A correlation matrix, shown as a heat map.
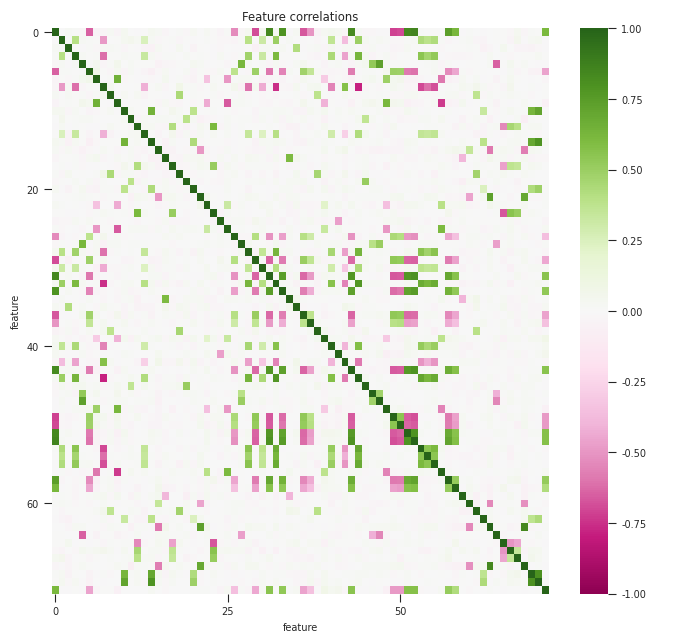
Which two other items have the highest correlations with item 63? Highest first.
68, 21
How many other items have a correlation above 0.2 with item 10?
5
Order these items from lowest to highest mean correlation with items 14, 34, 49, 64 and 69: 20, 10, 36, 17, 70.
17, 36, 20, 10, 70
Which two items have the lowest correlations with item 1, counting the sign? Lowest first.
7, 42
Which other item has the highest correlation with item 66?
23
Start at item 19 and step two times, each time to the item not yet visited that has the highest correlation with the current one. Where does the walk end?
11
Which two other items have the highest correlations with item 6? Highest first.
9, 48
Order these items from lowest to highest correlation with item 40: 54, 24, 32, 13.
24, 13, 54, 32
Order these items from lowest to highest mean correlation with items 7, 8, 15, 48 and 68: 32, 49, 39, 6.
32, 39, 49, 6
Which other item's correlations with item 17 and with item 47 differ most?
4
